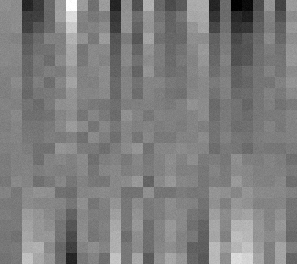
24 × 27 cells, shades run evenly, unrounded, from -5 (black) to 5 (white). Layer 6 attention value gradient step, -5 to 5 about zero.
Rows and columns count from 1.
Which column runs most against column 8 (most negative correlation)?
9
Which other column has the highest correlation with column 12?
2
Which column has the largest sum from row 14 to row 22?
22
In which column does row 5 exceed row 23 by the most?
7
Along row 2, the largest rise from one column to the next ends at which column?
12
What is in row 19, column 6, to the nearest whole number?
0
